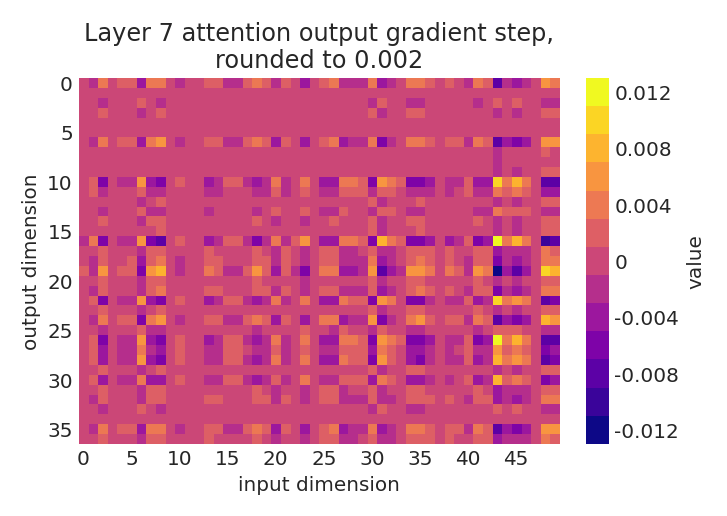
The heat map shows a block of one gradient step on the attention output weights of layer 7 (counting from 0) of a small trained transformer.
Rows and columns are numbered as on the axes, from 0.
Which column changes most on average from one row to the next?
43
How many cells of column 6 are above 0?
12
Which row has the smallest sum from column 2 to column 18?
16
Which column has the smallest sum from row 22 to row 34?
48
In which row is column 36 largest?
19
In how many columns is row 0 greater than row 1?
22
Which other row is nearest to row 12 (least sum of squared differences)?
15
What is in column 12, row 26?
0
